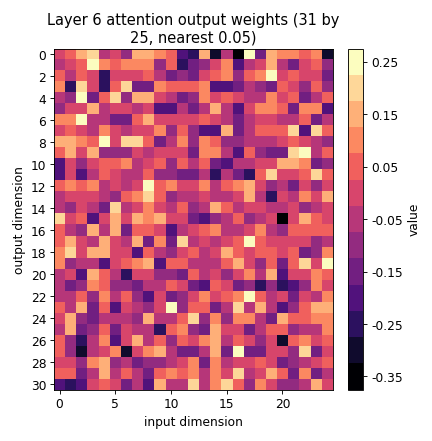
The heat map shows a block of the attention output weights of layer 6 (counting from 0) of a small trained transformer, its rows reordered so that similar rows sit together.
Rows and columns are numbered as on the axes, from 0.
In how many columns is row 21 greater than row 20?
7
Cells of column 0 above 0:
15
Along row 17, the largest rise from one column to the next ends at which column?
11
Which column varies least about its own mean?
18
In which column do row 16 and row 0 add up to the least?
16
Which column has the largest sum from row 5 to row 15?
8
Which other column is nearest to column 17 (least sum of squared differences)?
13
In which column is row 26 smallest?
20
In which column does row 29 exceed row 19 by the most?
4
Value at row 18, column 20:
0
